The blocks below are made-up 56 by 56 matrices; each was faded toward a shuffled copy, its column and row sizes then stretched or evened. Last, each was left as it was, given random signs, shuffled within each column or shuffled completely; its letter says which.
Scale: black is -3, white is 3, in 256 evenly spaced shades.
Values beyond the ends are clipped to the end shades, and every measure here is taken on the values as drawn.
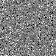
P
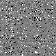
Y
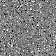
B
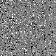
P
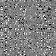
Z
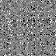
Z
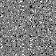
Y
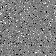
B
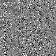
P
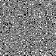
Z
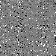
Y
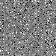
P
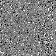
P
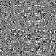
Z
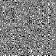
Z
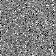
P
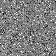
B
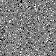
P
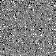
Y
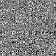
Z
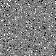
P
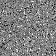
B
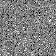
P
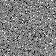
B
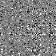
Y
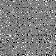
Y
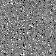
P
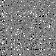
Y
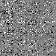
Y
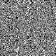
Y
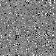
Y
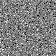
B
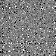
Y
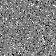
B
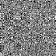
Z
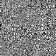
Y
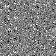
P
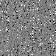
P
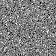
B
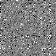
Y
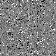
P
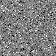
B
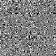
Z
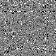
Y
